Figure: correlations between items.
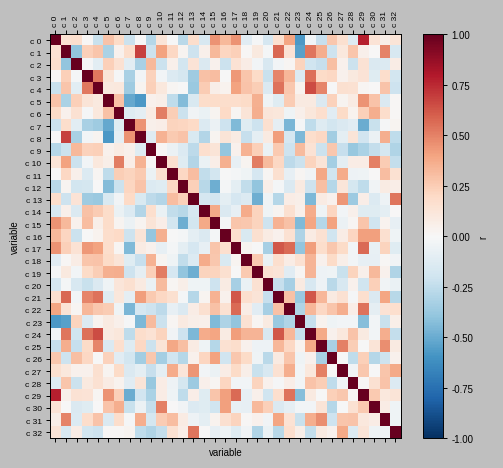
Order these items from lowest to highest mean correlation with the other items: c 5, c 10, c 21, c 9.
c 9, c 5, c 10, c 21
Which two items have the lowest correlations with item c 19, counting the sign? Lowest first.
c 13, c 12
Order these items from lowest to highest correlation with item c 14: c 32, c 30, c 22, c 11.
c 11, c 30, c 32, c 22
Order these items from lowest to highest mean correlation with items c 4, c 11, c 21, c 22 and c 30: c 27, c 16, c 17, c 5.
c 5, c 16, c 27, c 17
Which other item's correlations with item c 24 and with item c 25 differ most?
c 15
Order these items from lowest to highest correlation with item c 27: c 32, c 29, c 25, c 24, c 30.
c 30, c 24, c 29, c 32, c 25
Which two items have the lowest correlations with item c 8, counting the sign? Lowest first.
c 5, c 23
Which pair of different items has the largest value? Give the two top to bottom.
c 0, c 29
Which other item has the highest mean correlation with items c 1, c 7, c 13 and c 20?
c 8
